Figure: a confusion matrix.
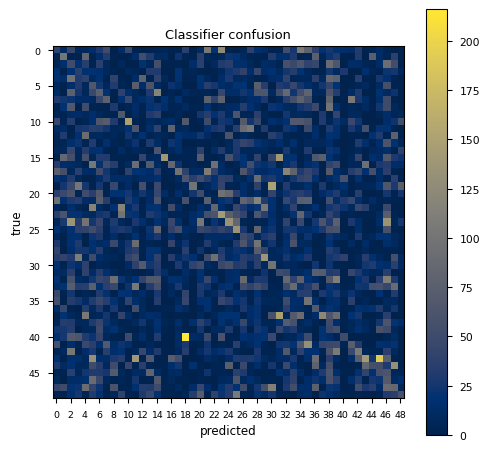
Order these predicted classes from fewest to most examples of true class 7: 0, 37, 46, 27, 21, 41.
37, 27, 0, 46, 21, 41
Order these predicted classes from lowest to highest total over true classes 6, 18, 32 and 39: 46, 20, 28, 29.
20, 29, 46, 28
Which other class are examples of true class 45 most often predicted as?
13
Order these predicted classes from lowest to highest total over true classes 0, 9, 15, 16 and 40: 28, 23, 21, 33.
33, 28, 21, 23
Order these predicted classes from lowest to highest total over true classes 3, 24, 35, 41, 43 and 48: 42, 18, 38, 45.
18, 42, 38, 45
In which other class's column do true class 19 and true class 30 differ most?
3
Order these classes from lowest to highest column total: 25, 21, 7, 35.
7, 21, 25, 35
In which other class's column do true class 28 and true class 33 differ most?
47
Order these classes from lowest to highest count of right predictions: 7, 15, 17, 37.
7, 17, 37, 15
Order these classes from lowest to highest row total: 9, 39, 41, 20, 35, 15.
9, 39, 35, 41, 20, 15
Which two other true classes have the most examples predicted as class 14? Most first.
6, 25
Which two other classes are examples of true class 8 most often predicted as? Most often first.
38, 2
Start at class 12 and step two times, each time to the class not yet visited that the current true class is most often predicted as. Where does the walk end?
2
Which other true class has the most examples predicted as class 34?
0
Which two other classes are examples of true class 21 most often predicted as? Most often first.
28, 0
